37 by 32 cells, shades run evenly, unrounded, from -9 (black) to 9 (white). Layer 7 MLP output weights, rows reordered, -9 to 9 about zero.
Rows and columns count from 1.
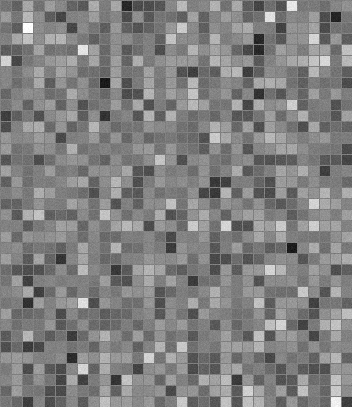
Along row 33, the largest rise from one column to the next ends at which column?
8
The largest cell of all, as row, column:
3, 3
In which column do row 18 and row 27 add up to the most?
28
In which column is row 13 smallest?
6
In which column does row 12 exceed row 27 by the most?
4
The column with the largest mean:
21
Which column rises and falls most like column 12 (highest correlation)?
31
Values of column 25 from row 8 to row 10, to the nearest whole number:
3 -1 1
